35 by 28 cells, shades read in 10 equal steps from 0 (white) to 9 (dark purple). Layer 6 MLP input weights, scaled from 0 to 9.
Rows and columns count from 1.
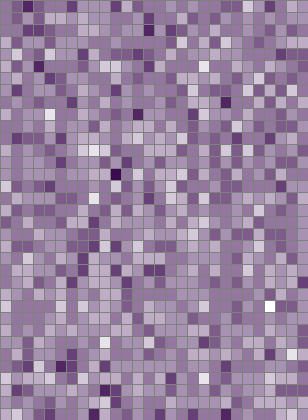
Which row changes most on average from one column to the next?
8
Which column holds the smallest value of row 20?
18
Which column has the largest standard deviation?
11
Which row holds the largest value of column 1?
19
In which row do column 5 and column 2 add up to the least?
5
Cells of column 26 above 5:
11
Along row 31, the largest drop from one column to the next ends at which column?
4
